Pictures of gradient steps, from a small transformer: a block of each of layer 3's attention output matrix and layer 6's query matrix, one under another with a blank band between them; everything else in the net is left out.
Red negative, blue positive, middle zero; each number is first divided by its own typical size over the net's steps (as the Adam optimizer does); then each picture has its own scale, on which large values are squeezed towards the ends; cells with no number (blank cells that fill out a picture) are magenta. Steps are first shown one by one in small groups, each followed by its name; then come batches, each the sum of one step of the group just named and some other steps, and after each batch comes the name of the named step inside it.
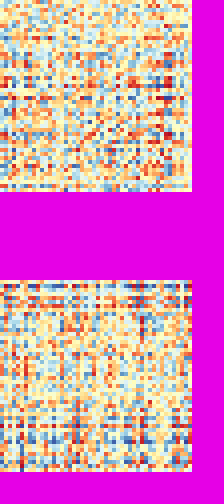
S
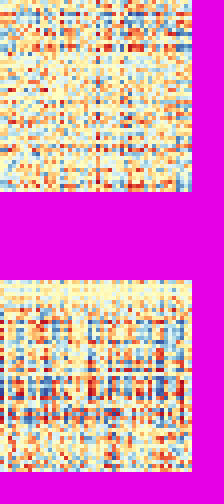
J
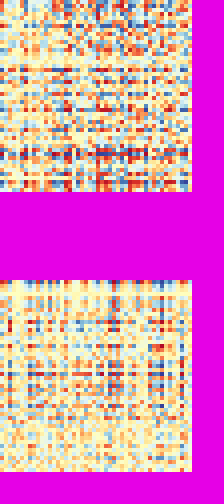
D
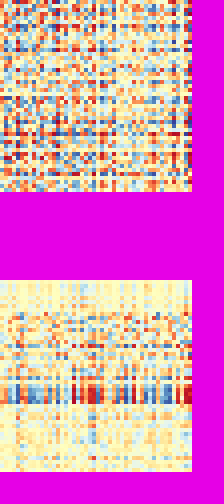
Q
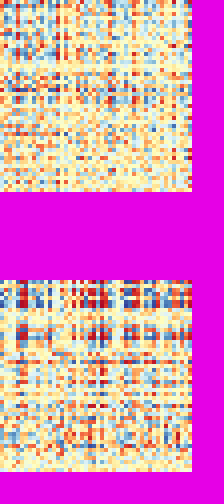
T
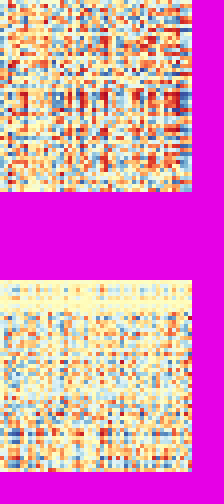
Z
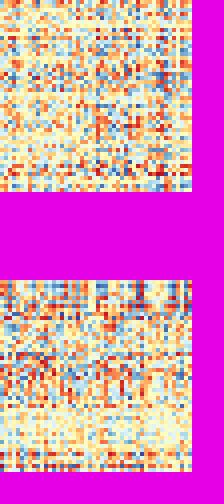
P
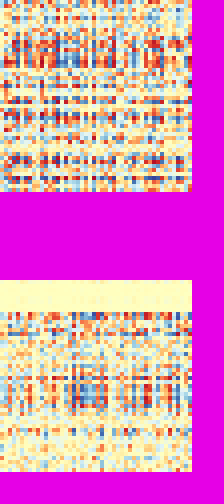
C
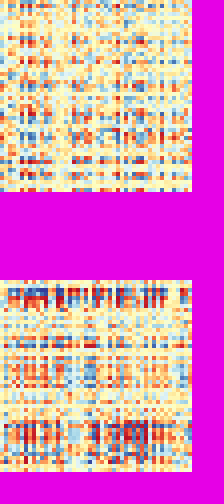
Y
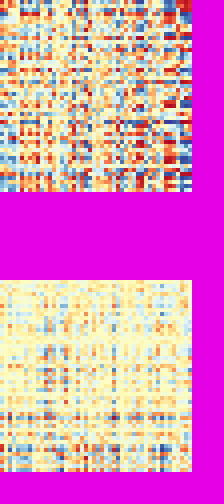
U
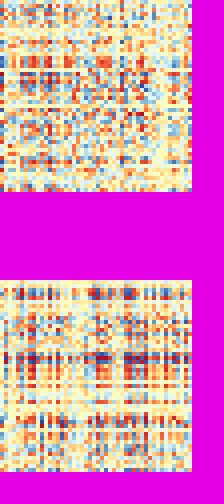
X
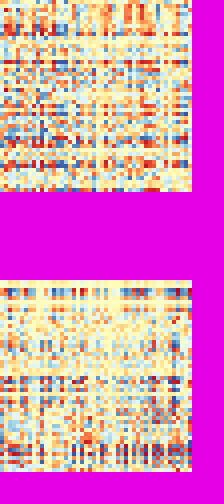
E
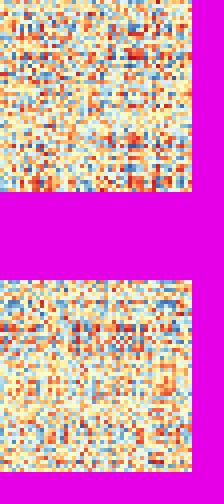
X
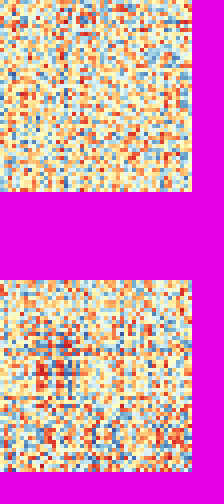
Y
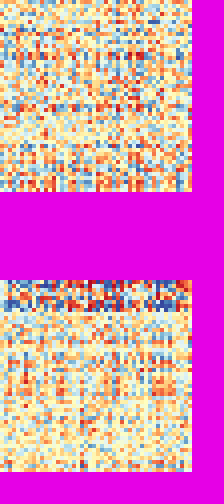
T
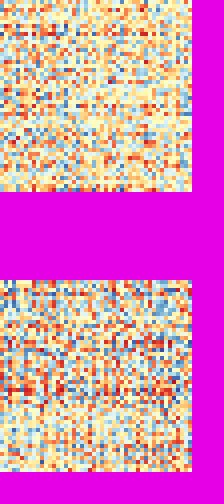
E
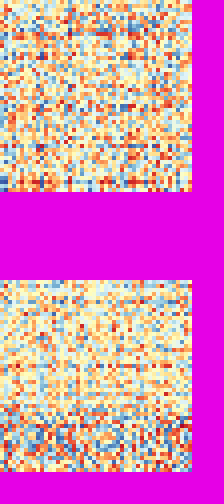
S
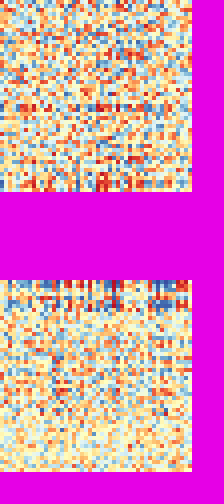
D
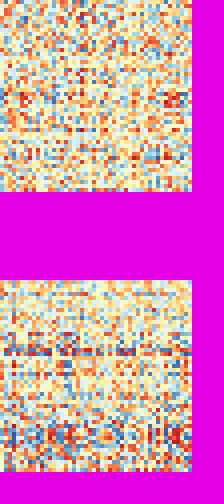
Z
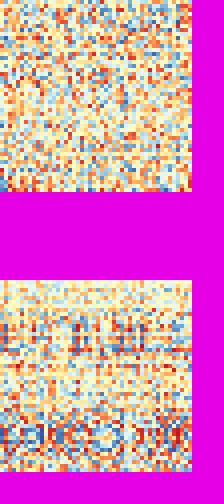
X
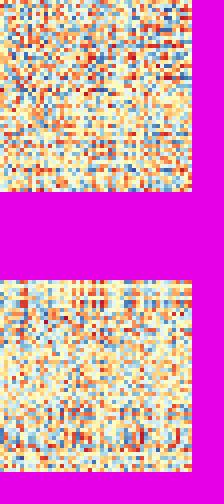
T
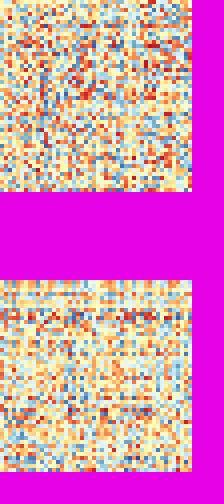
C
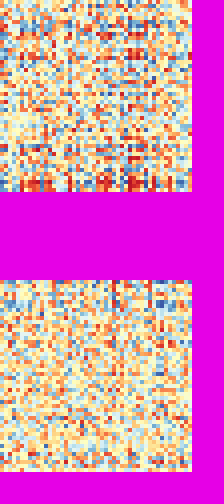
D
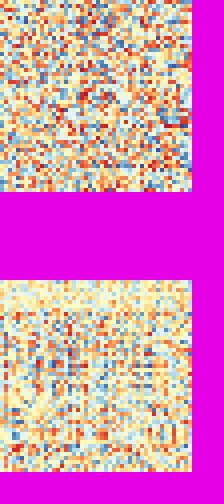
Z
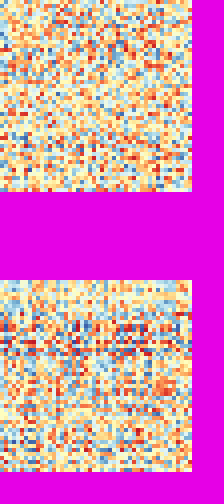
Z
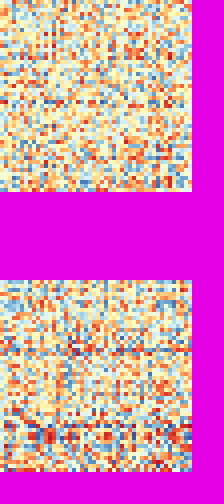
Y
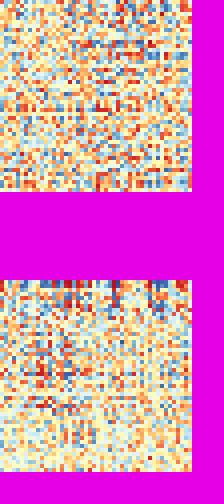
D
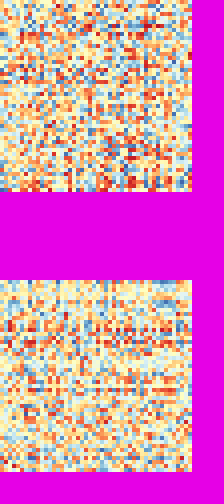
D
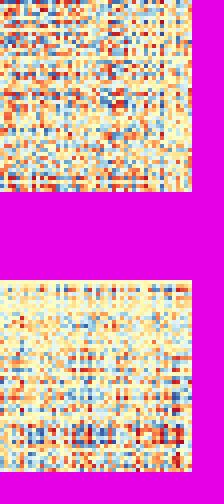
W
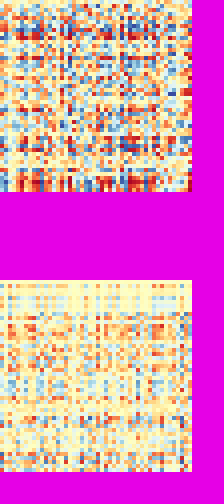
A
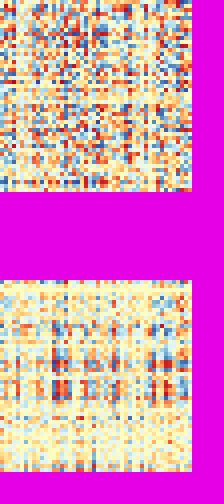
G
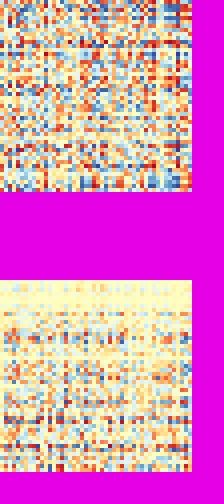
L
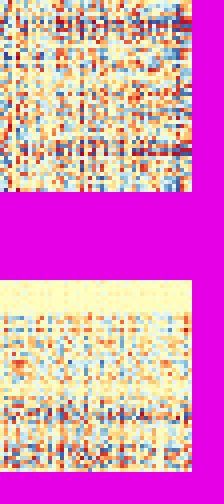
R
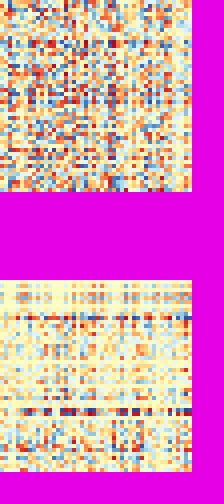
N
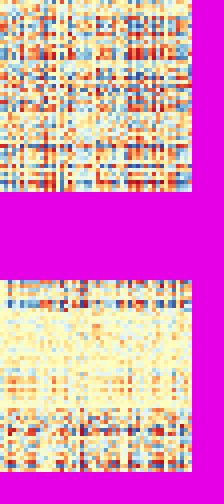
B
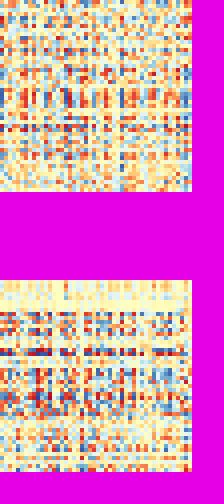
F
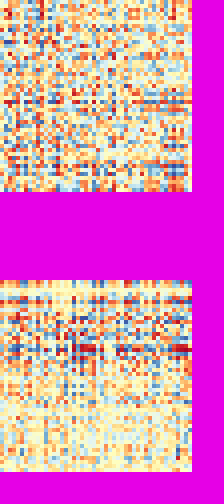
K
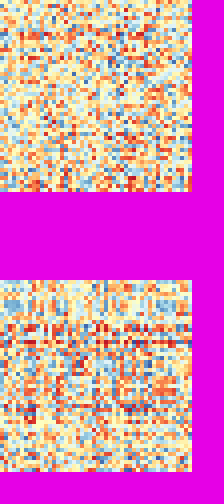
A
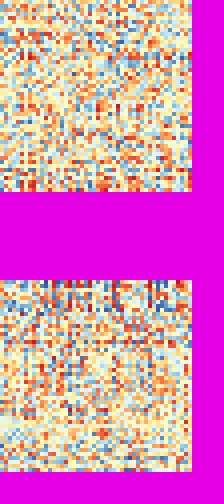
A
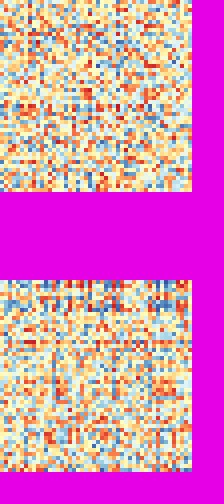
G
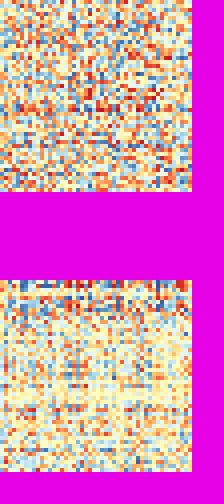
B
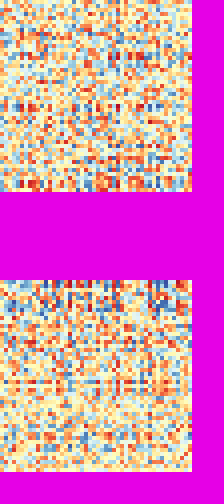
A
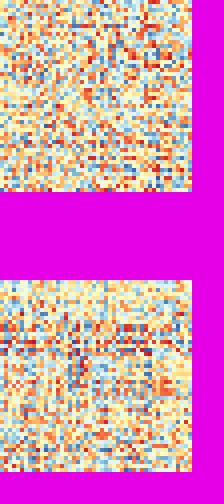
L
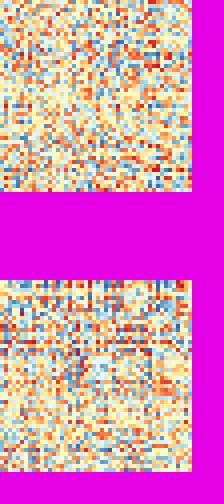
L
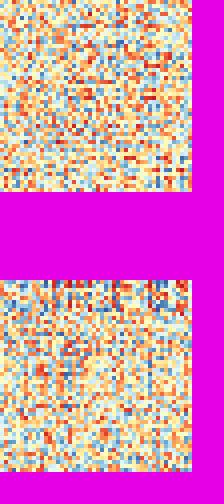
F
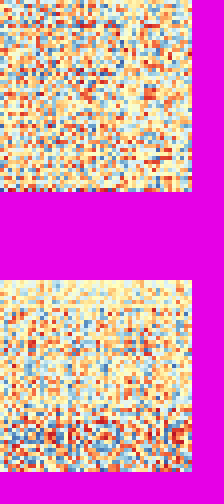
W
